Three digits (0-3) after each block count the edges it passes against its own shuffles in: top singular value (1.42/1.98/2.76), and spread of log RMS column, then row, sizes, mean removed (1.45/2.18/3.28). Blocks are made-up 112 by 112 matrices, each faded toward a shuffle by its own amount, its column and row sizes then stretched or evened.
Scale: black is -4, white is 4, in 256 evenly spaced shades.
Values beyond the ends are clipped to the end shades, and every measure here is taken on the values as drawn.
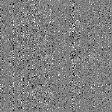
0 3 1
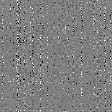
0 3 1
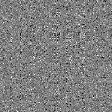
2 2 0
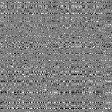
3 0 3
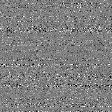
0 0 3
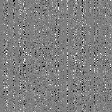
2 3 1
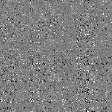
1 2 2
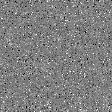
0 1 1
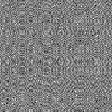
3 0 0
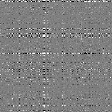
3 2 3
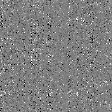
0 2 1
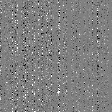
1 3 0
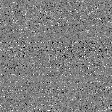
0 0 2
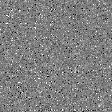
1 1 1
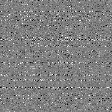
2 1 3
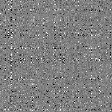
2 2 2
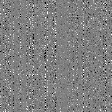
1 3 0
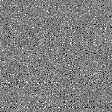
2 0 2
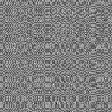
3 1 0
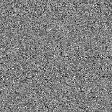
1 0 2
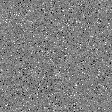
1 0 0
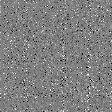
0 2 1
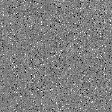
0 2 0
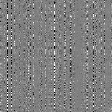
3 3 0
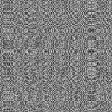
3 2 2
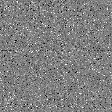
1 0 1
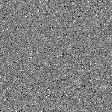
1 0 1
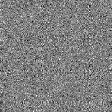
2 1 1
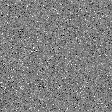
0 0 0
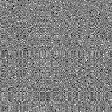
3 0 1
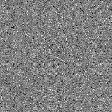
2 1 0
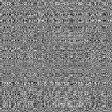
3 1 3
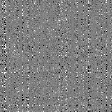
2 3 1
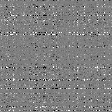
1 2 3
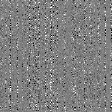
0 3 1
